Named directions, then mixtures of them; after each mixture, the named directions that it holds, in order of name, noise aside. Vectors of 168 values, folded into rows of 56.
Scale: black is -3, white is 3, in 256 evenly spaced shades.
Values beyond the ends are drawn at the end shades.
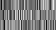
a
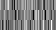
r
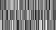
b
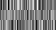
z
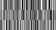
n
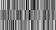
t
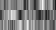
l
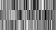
l, r, t.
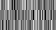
r.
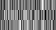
a, l, r.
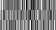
b, n, t.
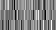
r.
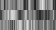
l.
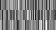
b.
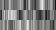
l.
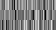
r.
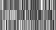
l, n.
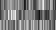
b, l.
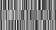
n, z.
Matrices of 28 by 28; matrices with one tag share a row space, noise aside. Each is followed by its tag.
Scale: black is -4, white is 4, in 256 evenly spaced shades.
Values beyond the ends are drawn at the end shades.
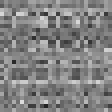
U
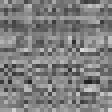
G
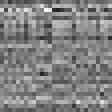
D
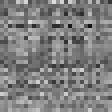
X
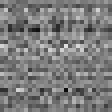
X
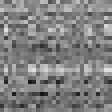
U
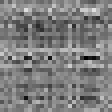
G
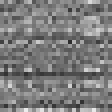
G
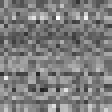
U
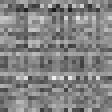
X
